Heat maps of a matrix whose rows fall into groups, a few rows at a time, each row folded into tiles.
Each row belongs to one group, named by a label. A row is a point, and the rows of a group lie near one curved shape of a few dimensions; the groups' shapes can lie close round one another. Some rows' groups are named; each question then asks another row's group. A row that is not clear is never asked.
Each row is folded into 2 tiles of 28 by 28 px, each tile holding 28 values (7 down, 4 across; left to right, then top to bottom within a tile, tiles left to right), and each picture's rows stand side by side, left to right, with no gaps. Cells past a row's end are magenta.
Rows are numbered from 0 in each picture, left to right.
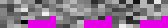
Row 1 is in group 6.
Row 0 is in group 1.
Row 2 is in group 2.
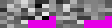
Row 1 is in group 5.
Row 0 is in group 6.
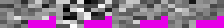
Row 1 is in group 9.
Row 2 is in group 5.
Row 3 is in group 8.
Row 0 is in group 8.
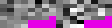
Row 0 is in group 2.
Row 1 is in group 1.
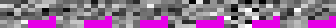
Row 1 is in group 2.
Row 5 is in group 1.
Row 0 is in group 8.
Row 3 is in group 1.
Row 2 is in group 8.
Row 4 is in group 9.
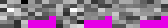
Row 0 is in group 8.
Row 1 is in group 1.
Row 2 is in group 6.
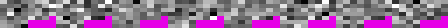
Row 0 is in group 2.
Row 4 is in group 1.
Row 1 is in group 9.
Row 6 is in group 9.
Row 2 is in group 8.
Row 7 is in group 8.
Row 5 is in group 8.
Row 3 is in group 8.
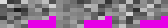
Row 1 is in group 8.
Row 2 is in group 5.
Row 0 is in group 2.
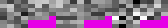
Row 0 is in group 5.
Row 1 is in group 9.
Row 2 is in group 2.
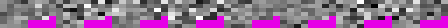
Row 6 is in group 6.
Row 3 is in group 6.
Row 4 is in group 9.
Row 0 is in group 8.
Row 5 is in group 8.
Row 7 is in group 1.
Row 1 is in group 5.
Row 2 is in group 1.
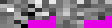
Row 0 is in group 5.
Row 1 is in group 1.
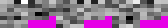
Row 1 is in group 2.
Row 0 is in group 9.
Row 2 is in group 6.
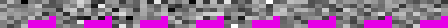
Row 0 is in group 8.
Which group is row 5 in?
1
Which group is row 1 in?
6
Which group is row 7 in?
8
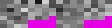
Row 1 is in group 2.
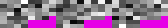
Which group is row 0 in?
6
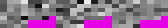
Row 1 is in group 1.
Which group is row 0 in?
6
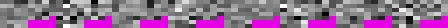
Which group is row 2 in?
6
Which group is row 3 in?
5
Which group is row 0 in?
8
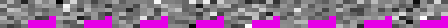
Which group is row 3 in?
5
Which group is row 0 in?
9
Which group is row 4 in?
8
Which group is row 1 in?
5
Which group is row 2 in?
2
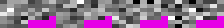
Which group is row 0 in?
1
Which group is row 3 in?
9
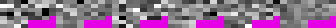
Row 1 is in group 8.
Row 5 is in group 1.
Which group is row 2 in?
9
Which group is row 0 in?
8
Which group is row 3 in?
8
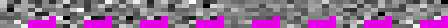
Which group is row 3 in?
6
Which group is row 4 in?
1
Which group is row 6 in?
2
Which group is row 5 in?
5
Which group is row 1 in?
9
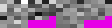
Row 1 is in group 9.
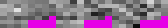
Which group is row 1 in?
9
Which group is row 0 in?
1
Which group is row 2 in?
5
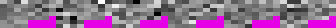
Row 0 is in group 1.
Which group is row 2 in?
8
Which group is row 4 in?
5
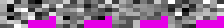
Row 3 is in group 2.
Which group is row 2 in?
8
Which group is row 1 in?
9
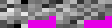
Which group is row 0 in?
8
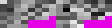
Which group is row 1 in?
9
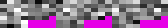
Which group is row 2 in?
1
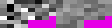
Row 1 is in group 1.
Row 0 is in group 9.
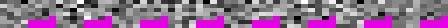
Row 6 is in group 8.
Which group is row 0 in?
8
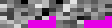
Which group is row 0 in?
8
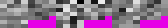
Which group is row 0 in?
9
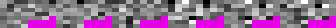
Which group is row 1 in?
8
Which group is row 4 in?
6
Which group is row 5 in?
6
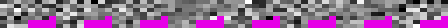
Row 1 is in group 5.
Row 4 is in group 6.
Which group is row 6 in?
9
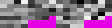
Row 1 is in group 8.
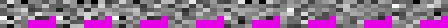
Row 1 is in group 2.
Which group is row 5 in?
1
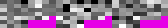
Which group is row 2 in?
5
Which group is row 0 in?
8
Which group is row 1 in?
9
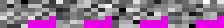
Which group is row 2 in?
1
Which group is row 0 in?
8
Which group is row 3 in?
5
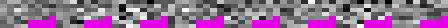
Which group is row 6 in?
9
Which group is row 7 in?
9
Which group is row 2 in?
9
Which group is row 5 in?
1
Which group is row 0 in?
1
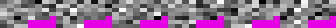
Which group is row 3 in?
9
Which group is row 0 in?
6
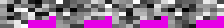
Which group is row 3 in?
2
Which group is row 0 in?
9
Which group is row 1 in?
2
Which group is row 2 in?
6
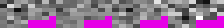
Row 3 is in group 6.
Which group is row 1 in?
1
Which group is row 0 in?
5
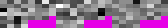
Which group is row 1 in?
8
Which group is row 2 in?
8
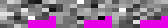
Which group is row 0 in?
6
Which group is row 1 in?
6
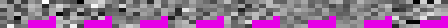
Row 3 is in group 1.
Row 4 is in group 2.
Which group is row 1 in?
8
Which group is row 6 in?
1
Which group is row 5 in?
1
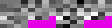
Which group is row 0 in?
2
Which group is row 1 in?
2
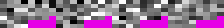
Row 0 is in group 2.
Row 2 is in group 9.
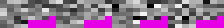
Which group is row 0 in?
1
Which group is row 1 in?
2
